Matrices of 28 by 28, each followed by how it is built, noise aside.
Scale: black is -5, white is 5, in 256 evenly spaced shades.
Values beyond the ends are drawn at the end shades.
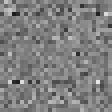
uneven rows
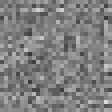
low rank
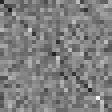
diagonal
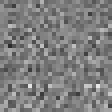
low rank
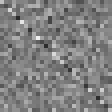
diagonal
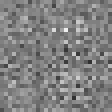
low rank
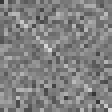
diagonal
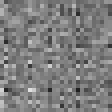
low rank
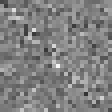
banded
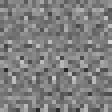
repeating columns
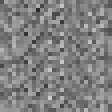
repeating rows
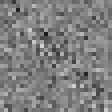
banded
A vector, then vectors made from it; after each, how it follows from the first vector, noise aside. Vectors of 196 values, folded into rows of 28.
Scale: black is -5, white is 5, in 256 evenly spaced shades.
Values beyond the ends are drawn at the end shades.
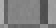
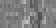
wrapped around, negated, partly zeroed.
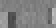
reversed, partly zeroed.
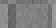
reversed, shrunk.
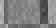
copied.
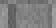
reversed, shrunk.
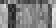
reversed, scaled up.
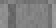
reversed, shrunk.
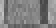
copied.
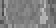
negated, partly zeroed.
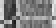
wrapped around, negated, scaled up.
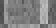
negated.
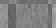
reversed, shrunk.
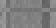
wrapped around, shrunk.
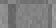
reversed, shrunk.
